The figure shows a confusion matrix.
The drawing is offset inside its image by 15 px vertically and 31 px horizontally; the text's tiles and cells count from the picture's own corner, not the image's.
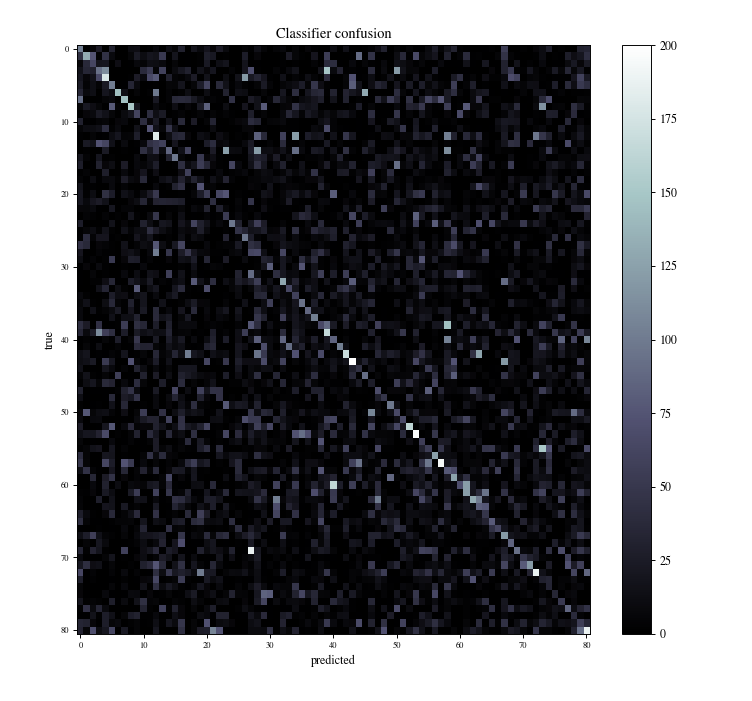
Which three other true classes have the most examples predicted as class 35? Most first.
53, 30, 75
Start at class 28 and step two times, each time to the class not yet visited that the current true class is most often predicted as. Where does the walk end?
34
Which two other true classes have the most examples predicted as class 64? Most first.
61, 63
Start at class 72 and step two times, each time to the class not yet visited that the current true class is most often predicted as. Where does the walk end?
63
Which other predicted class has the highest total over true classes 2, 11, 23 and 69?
27
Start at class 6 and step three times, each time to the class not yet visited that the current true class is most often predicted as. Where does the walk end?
49
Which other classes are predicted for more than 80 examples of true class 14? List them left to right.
23, 28, 34, 58
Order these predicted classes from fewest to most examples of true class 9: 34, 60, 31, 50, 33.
31, 34, 33, 50, 60
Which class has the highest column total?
12
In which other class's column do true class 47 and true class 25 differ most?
55
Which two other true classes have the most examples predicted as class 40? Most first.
60, 20
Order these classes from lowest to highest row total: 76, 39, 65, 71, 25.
76, 25, 65, 71, 39
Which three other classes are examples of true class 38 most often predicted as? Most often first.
58, 39, 27
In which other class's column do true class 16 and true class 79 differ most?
50
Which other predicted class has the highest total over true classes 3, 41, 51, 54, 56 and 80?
39
